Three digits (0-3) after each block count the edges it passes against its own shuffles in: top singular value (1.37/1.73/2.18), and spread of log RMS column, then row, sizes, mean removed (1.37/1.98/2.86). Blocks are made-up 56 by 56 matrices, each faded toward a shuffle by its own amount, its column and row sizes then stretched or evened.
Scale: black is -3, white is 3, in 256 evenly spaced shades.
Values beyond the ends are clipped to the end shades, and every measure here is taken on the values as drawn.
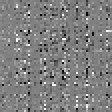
0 3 2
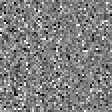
0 1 0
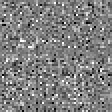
0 2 2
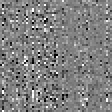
1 3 1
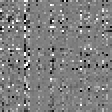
2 3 2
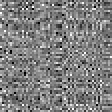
3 1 1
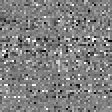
0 1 3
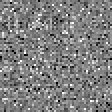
2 0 0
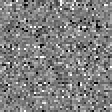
0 1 2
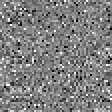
2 0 0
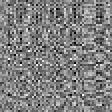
3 2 2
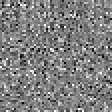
2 0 1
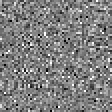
2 0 0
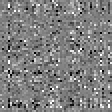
2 2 2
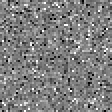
0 0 0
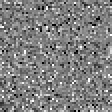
0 0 1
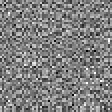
3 0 1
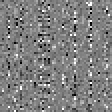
2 3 0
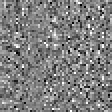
2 2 0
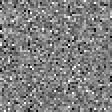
0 1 0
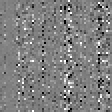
0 3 0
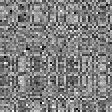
3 0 2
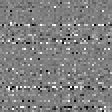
2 1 3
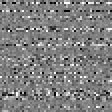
2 0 3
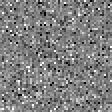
0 0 0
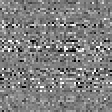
2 0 3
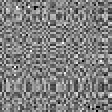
3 1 0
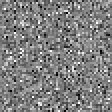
0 2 0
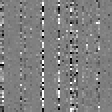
3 3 0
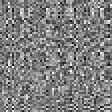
3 2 0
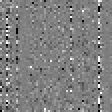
2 3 0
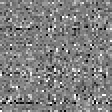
2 1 2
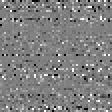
0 0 3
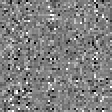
0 2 1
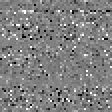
0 0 2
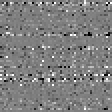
1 1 3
